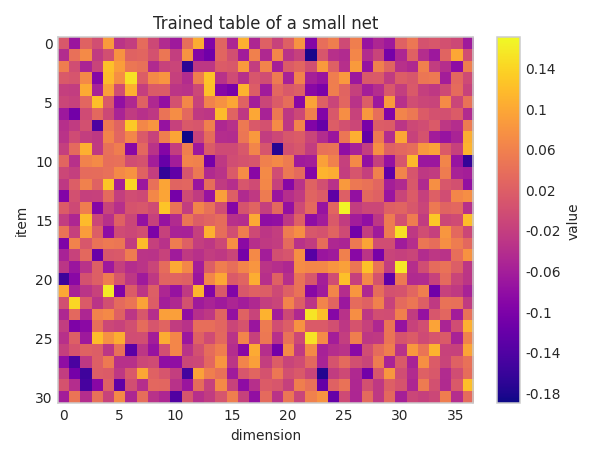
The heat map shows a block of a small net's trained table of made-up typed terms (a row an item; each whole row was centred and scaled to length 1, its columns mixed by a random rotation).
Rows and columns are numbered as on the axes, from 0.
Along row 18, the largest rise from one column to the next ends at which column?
17
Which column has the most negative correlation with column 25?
20
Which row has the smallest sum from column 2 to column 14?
29
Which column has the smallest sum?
0
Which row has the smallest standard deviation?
24
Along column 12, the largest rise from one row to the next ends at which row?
21
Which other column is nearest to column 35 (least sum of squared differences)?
8
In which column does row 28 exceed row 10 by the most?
36
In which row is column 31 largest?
10
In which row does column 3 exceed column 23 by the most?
28
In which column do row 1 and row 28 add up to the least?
22
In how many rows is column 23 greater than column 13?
14
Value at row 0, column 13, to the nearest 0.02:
-0.1
